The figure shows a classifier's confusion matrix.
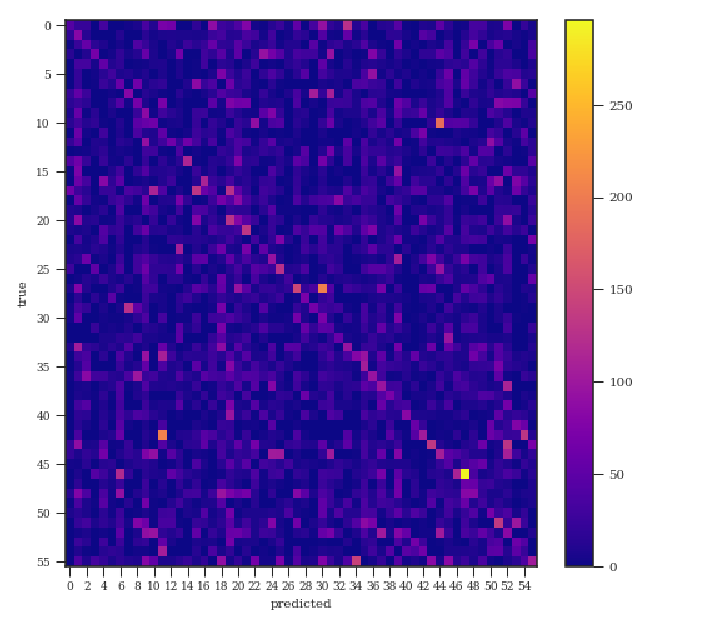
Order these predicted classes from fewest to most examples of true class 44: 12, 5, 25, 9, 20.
5, 20, 12, 9, 25
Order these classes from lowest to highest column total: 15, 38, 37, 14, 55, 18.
14, 38, 55, 15, 37, 18
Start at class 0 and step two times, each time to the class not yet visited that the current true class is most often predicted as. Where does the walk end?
1
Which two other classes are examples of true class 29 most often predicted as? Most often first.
7, 18
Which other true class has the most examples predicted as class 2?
36
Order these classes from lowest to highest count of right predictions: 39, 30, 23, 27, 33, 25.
39, 23, 30, 33, 25, 27
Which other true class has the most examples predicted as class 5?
28
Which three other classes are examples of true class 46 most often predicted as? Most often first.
47, 6, 37
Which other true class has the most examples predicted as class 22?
10
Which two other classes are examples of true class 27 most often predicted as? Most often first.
30, 20
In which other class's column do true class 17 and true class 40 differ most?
15
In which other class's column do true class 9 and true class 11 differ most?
24
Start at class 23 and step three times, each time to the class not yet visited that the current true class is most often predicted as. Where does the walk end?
18
